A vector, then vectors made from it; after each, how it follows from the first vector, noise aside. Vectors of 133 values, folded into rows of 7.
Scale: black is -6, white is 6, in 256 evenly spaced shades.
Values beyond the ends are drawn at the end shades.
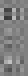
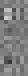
negated.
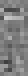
sign-scrambled.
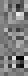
reversed, scaled up.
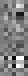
reversed, negated, scaled up.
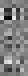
scaled up.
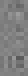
reversed, shrunk.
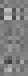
negated.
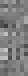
wrapped around, negated.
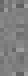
wrapped around, shrunk.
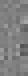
wrapped around, shrunk.
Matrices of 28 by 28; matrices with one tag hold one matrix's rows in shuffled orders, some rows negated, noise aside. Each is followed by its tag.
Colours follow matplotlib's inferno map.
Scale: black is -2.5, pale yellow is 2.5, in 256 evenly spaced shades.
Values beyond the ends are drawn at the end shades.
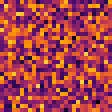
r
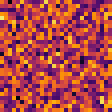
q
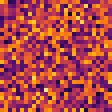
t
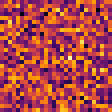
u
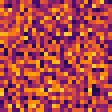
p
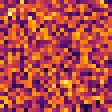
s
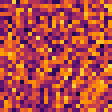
q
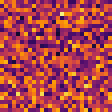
t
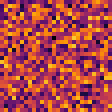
s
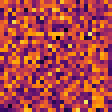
p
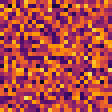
p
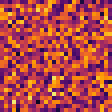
q
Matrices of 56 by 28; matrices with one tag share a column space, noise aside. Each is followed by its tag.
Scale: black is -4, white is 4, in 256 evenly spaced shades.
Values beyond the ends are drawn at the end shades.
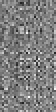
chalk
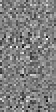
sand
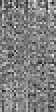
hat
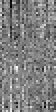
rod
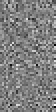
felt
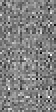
chalk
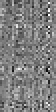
rod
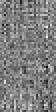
rod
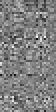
sand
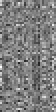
chalk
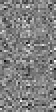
felt
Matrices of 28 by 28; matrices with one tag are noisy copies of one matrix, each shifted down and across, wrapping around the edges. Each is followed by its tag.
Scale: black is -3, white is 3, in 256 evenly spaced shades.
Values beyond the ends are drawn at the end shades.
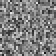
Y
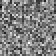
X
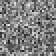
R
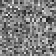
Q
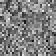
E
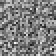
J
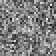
E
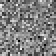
X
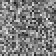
Y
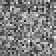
R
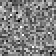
Q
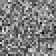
X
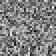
X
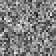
E
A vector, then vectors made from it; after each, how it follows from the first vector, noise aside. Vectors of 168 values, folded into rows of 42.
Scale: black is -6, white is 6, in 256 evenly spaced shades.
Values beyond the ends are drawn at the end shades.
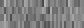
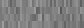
wrapped around, negated, shrunk.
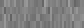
shrunk.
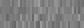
reversed, negated, shrunk.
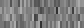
reversed.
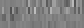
wrapped around, negated, partly zeroed.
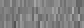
reversed, negated, shrunk.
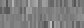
wrapped around, negated, partly zeroed.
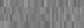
shrunk.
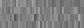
wrapped around, negated, shrunk.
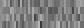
reversed.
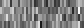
reversed, scaled up.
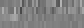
wrapped around, partly zeroed.
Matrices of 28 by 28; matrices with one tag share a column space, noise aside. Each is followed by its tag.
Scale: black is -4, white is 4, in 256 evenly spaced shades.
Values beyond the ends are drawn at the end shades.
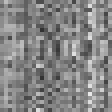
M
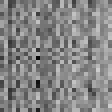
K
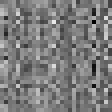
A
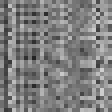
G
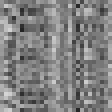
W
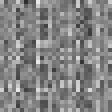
K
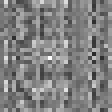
K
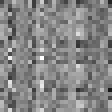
K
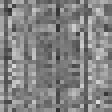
W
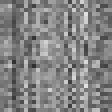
M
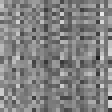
G
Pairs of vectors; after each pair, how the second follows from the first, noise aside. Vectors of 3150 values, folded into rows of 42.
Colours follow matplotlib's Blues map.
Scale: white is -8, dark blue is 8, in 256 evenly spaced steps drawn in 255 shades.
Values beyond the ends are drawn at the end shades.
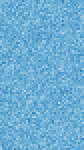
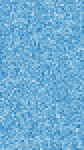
shuffled.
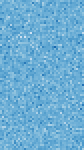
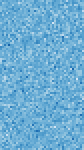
shuffled.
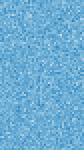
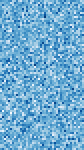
reversed, scaled up.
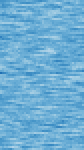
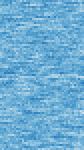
reversed, negated.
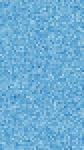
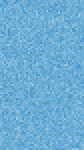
wrapped around, negated, shrunk.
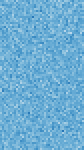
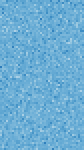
negated, partly zeroed.
